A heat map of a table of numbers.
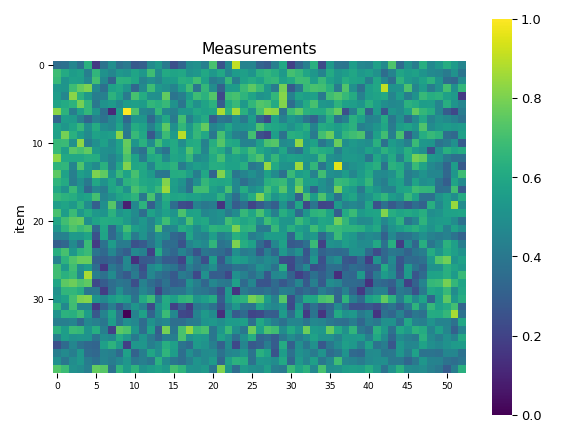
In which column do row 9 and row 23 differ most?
16
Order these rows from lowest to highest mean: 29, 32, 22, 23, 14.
29, 32, 23, 22, 14
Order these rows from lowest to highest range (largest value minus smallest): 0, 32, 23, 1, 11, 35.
1, 35, 11, 23, 0, 32
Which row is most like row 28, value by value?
25
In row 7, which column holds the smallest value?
27
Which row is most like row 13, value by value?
10
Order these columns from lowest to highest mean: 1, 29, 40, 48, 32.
40, 32, 48, 29, 1
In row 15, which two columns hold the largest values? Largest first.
14, 31
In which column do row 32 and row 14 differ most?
21
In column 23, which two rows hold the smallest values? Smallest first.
29, 36
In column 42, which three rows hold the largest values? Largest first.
3, 19, 30
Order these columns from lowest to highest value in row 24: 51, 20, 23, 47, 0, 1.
20, 47, 23, 51, 0, 1
